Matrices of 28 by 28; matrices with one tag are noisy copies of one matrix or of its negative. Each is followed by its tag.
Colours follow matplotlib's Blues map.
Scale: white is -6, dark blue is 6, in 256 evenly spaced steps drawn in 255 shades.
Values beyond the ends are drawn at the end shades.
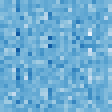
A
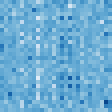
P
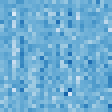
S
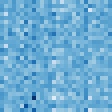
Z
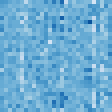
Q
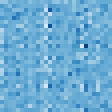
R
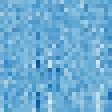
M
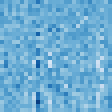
M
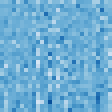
M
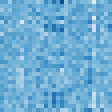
Q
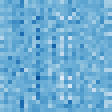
P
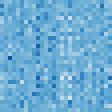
P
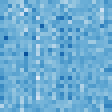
P
